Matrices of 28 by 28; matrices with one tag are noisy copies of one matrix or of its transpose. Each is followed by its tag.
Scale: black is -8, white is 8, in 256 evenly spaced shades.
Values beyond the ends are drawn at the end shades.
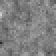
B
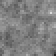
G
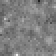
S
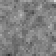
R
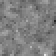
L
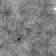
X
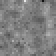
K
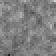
R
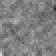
R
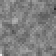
R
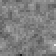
L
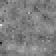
K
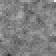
R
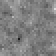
X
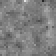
K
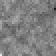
R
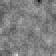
S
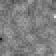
S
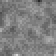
S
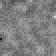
S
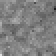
R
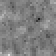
X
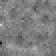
K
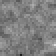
L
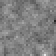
L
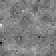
K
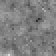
X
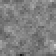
L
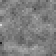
K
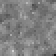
G
